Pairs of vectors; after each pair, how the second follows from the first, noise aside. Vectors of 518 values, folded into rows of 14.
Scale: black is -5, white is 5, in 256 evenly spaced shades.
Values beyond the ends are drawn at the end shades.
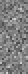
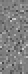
partly zeroed.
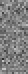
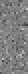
negated, partly zeroed.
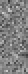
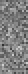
shuffled.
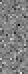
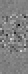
partly zeroed.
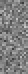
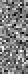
reversed, scaled up.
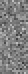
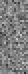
negated.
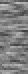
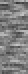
negated.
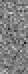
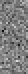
reversed.
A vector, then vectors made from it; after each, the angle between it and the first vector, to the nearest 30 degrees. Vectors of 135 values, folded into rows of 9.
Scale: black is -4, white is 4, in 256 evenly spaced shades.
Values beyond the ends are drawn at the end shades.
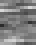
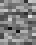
60 degrees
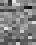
120 degrees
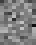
90 degrees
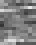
30 degrees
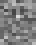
90 degrees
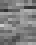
150 degrees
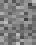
90 degrees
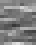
90 degrees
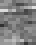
30 degrees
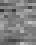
150 degrees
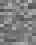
120 degrees
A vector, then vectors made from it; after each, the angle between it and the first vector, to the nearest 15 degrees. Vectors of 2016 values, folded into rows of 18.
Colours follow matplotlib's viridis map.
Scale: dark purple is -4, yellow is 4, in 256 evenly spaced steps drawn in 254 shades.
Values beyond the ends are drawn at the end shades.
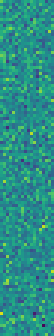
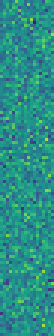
135 degrees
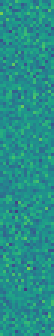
90 degrees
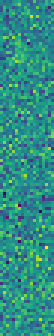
105 degrees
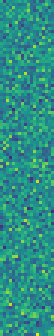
105 degrees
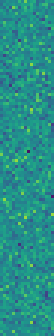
105 degrees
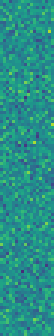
60 degrees
